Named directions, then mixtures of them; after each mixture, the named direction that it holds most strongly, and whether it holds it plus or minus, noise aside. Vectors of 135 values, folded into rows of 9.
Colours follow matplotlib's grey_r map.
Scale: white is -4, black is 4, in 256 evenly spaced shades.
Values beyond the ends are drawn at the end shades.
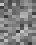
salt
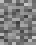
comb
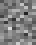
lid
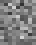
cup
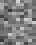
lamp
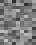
comb, minus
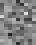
lamp, minus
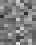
lamp, plus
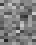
salt, minus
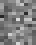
lamp, plus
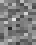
lid, minus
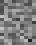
comb, minus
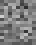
cup, plus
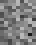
lamp, plus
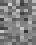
cup, plus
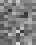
salt, minus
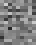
cup, minus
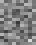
comb, plus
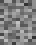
comb, minus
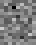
cup, minus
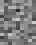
comb, plus
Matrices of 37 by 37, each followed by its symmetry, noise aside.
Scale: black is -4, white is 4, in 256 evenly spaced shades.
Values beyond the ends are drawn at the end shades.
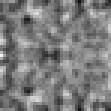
mirrored top to bottom.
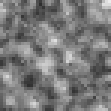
symmetric across the other diagonal.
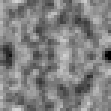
mirrored top to bottom.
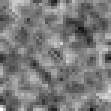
symmetric across the other diagonal.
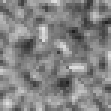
symmetric across the other diagonal.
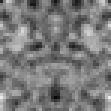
mirrored left to right.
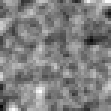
antisymmetric.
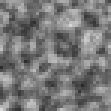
symmetric across the other diagonal.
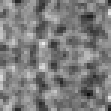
mirrored top to bottom.
